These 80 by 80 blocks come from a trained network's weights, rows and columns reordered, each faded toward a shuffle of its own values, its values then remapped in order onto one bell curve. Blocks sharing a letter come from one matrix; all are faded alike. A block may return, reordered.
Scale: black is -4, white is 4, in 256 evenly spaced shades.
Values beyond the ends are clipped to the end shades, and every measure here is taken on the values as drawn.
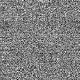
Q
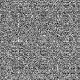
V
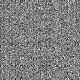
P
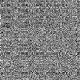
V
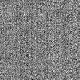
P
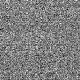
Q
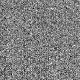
P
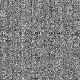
P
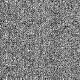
P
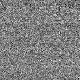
Q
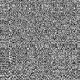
Q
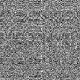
V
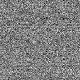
Q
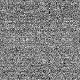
V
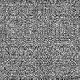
V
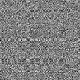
V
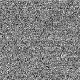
Q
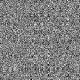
Q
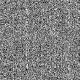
P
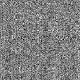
P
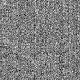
P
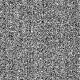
P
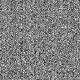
P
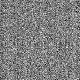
P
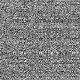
Q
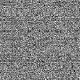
Q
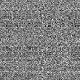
V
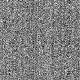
P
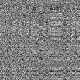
V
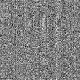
P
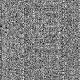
P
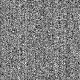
P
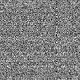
V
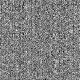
P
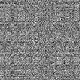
V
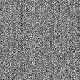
P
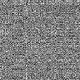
V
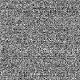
Q
